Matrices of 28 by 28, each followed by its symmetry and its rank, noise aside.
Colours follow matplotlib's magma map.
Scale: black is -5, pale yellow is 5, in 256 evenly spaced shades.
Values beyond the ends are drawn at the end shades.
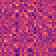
no symmetry, rank three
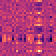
antisymmetric, rank two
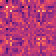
symmetric, rank two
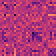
symmetric, rank three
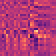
antisymmetric, rank two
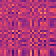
no symmetry, rank two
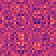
antisymmetric, rank four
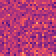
no symmetry, rank four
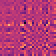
antisymmetric, rank two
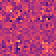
symmetric, rank four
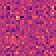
no symmetry, rank four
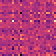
antisymmetric, rank two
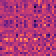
no symmetry, rank three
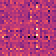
antisymmetric, rank four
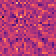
antisymmetric, rank four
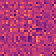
symmetric, rank four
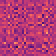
antisymmetric, rank two
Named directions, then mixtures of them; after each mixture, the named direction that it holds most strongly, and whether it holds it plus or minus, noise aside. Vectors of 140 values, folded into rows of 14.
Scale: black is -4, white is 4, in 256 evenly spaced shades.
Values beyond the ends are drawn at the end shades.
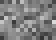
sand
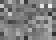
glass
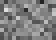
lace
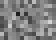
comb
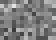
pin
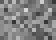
sand, plus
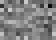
glass, minus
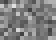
pin, plus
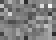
glass, plus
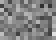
glass, minus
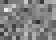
lace, plus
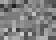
pin, minus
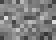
sand, plus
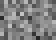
comb, plus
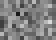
comb, plus
